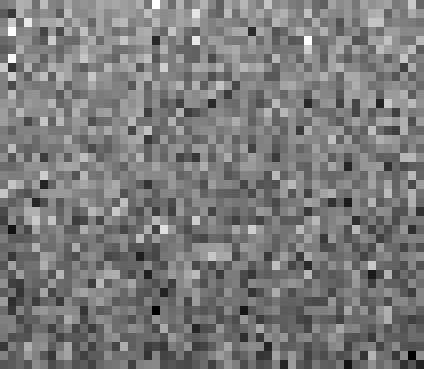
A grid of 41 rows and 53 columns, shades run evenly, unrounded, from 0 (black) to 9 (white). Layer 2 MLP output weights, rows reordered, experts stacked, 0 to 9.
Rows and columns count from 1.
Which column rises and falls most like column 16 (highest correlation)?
4
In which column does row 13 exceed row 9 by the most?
34
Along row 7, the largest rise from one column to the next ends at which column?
2
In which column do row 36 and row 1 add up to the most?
20
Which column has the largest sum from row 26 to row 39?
6
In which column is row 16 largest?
42
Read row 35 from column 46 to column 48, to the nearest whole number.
5 3 5
